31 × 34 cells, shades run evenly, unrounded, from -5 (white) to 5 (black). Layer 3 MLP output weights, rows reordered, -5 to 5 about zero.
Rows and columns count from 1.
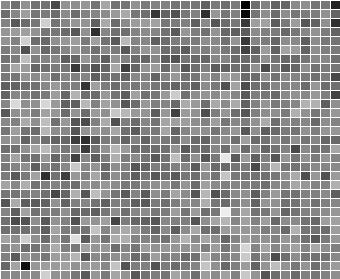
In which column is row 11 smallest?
18
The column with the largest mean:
25
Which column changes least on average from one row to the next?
17
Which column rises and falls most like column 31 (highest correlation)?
2
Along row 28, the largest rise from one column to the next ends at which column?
26
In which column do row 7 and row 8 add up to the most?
8
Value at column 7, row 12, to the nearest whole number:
1
